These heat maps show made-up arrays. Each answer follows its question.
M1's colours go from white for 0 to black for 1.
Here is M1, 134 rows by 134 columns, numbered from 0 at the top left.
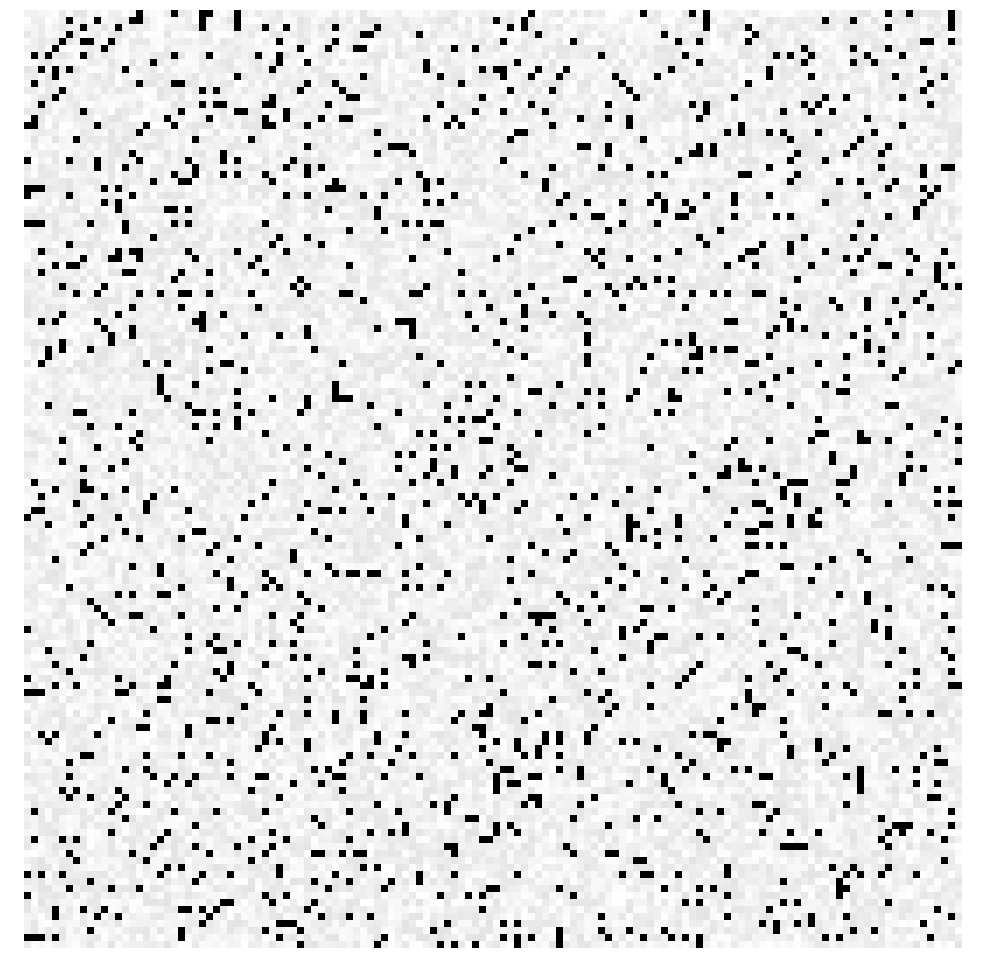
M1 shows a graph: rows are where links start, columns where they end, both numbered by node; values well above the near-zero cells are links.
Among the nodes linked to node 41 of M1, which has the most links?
node 108
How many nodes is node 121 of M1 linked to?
6
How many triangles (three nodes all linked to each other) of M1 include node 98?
1
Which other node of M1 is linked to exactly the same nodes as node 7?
node 32
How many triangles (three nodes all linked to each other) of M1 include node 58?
2
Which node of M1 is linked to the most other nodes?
node 40
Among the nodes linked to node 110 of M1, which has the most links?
node 70
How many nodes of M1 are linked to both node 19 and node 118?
0
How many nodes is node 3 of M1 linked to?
7
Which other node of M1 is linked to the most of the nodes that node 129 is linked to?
node 36
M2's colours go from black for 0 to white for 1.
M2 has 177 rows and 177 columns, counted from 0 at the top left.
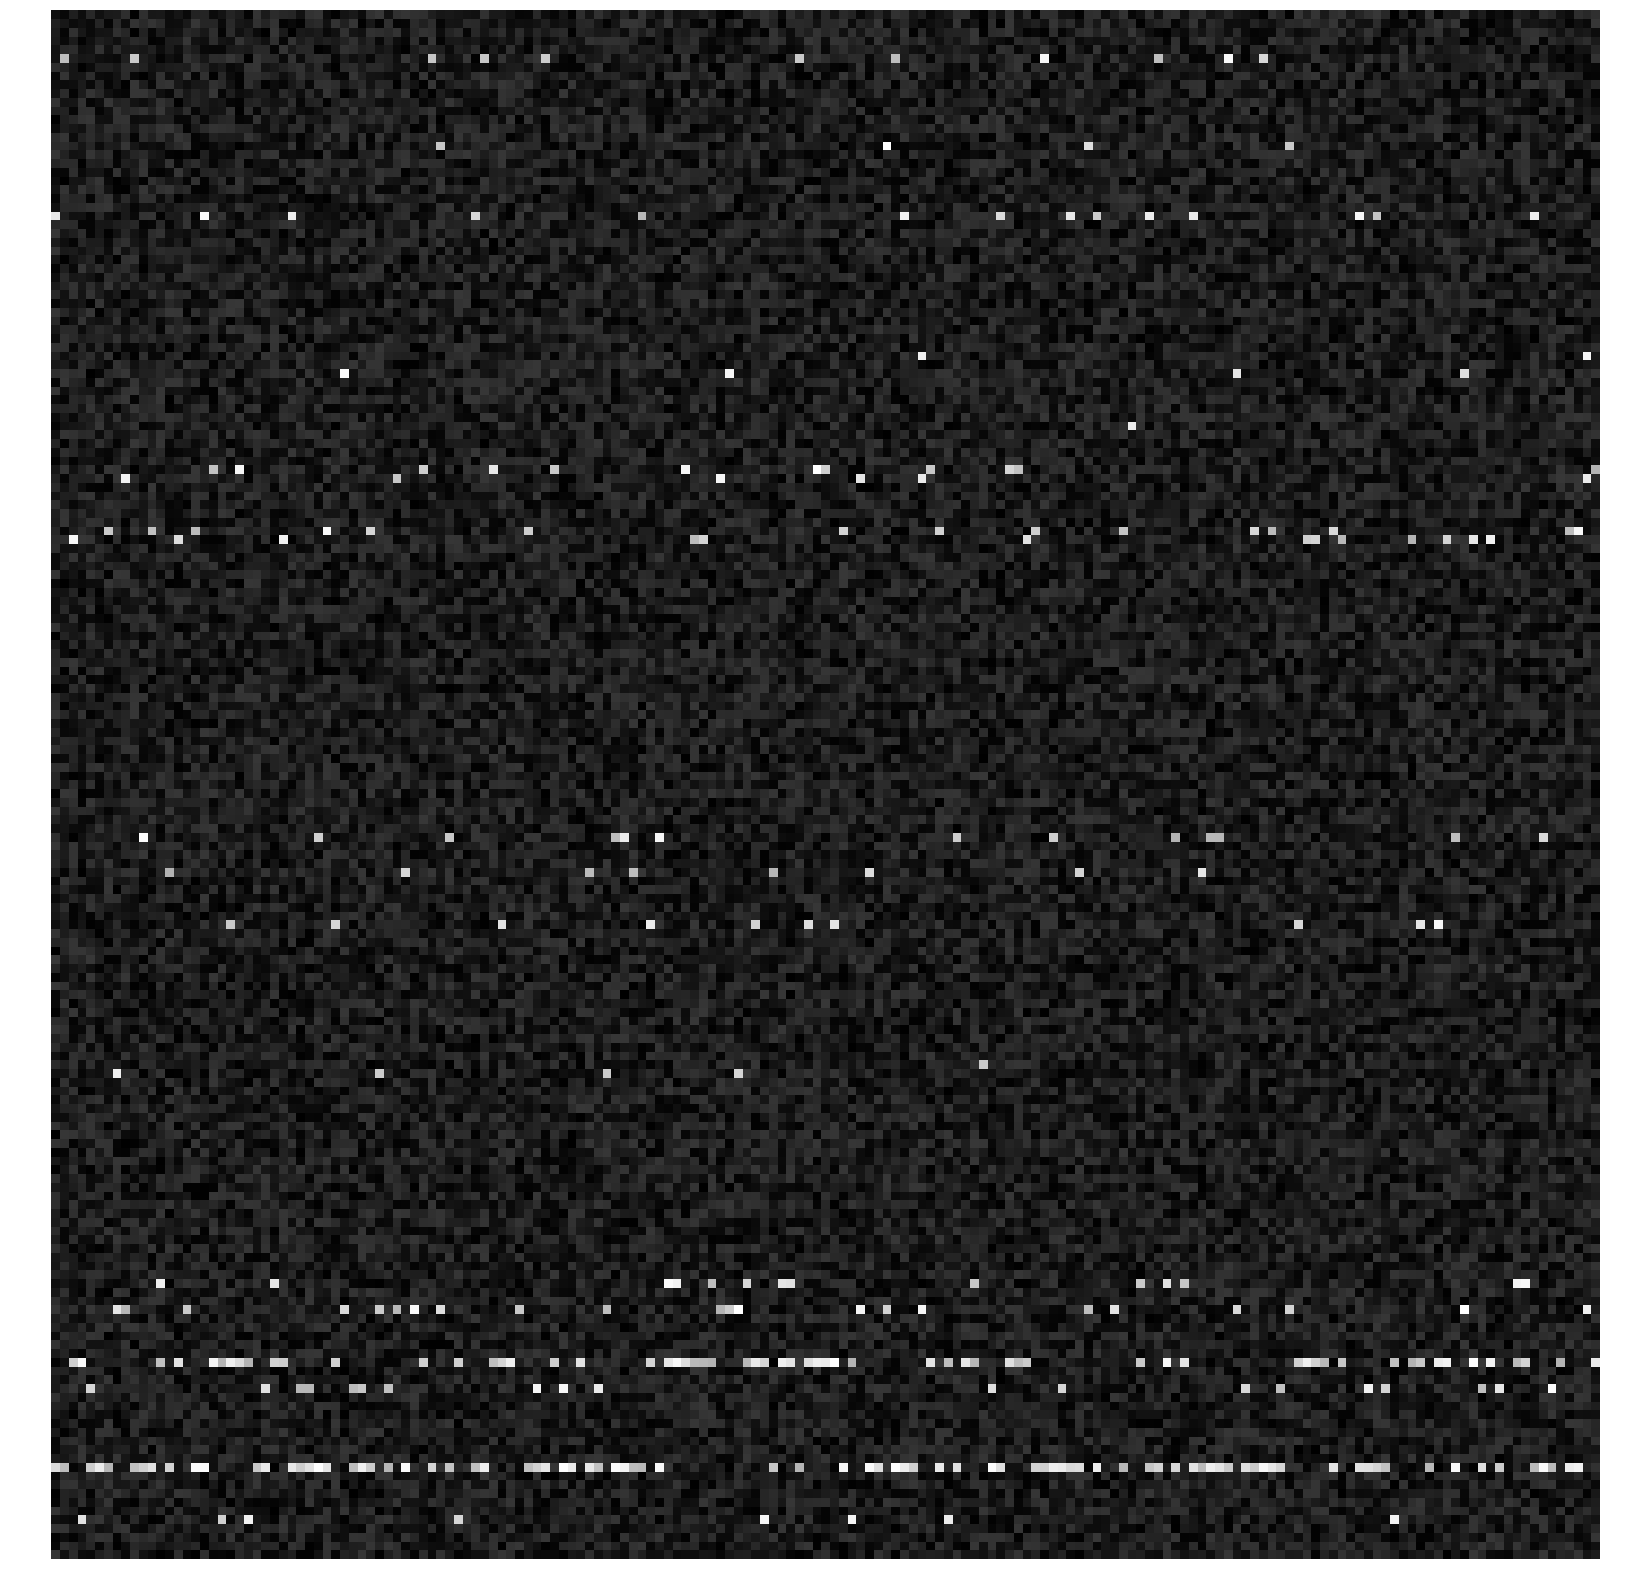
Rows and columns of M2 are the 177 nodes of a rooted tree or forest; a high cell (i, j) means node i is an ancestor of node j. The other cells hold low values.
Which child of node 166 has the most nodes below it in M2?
157
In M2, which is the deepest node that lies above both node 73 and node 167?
154
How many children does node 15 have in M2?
4
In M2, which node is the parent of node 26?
60
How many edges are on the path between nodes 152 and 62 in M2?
2
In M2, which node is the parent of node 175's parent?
53
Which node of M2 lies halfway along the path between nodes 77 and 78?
148
